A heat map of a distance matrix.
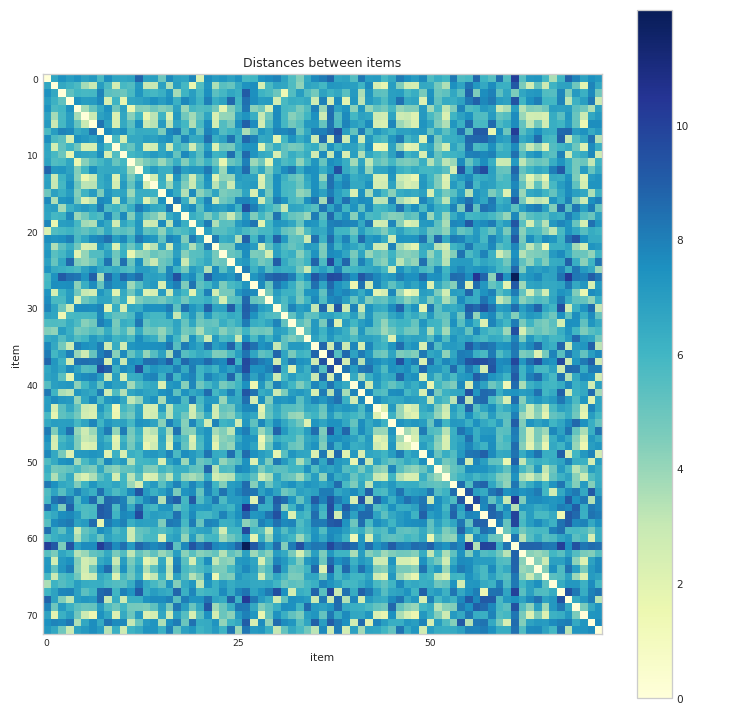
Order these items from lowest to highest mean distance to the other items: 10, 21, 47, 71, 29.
47, 29, 10, 71, 21
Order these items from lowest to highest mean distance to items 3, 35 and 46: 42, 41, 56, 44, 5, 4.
41, 44, 5, 4, 42, 56
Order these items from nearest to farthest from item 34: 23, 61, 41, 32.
32, 23, 41, 61
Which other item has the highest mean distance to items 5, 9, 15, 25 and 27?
61
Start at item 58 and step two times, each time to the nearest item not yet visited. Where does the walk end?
26
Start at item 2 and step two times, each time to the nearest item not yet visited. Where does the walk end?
17
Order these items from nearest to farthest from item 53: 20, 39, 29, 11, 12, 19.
12, 11, 29, 39, 20, 19
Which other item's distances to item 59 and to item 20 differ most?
0
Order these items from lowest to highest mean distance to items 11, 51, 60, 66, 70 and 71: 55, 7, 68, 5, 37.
5, 55, 7, 68, 37
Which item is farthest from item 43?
55
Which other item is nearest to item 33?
62
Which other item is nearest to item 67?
57
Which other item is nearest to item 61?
56
